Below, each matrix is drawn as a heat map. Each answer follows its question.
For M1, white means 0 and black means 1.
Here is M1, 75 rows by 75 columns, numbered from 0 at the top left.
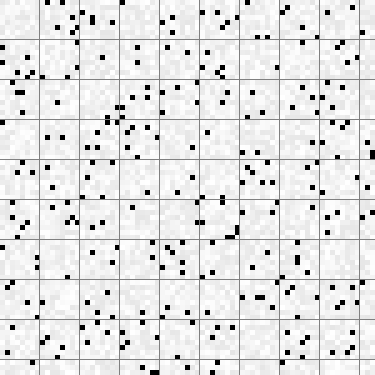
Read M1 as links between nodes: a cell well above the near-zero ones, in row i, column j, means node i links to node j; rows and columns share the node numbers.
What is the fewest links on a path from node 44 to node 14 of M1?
4
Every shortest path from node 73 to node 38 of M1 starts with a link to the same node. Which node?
node 28
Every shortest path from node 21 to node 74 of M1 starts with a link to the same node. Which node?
node 24
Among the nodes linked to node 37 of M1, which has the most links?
node 62
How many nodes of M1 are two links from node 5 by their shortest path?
8
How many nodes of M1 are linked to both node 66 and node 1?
2
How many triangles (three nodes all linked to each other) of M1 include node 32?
3
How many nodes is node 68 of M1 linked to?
4
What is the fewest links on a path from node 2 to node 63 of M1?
6
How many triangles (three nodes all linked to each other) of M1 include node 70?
2
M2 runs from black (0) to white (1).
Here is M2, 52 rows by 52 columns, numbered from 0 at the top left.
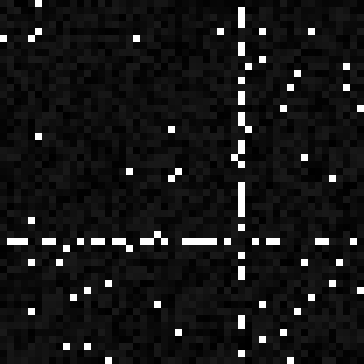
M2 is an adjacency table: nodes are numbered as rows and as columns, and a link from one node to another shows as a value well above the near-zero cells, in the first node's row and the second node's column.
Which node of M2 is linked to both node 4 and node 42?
node 44
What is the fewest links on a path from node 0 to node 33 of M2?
6
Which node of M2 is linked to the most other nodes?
node 34
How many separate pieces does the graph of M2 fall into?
3
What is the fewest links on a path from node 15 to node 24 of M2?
4
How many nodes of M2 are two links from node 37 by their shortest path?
4
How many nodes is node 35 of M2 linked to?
2
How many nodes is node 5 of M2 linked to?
3
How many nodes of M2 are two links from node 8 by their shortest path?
3
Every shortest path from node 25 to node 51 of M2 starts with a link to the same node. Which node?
node 47
